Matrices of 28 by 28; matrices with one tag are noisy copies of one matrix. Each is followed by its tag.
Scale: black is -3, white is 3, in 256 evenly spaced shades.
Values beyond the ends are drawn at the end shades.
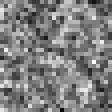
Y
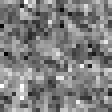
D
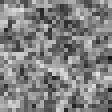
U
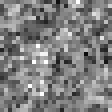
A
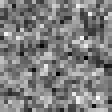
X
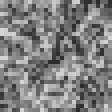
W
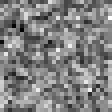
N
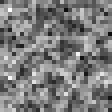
U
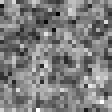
A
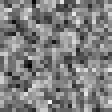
N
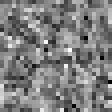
N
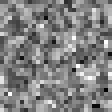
N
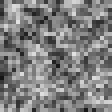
A
